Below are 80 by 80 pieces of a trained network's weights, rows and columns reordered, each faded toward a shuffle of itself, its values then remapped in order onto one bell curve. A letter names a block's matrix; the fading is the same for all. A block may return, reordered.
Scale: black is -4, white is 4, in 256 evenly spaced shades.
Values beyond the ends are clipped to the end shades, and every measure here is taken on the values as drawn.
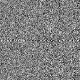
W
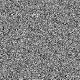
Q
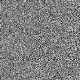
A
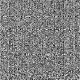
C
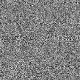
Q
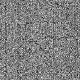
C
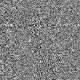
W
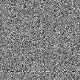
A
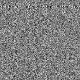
A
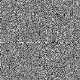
W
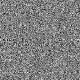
Q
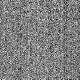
C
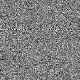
W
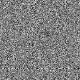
A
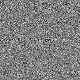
Q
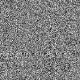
A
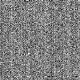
C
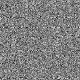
Q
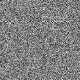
W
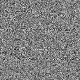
Q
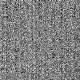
C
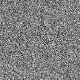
Q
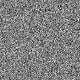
Q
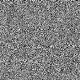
Q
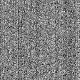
C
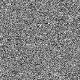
Q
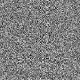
A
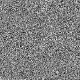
Q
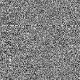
W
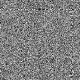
A
